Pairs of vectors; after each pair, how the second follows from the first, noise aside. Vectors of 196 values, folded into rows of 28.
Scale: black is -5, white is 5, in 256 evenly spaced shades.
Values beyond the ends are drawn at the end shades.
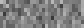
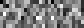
negated, scaled up.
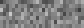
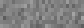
reversed, shrunk.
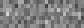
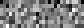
wrapped around, negated, scaled up.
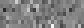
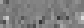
wrapped around, partly zeroed.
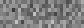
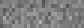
reversed, negated, shrunk.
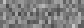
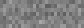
reversed, shrunk.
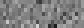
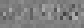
partly zeroed.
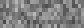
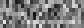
negated, scaled up.
